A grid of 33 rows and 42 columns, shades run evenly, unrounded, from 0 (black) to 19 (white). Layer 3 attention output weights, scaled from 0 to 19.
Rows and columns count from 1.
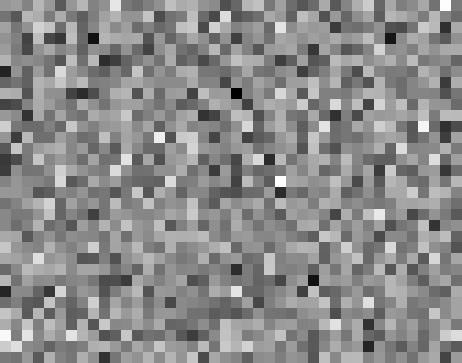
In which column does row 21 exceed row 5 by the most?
29
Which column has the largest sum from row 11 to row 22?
18
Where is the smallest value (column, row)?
22, 9
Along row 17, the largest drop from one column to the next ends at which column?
7
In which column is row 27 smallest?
1
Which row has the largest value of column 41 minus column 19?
11
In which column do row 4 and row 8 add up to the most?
4
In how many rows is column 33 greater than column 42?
19
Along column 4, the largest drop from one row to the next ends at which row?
16
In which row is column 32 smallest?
5
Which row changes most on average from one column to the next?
15
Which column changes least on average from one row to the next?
27
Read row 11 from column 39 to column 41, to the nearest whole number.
14 9 14
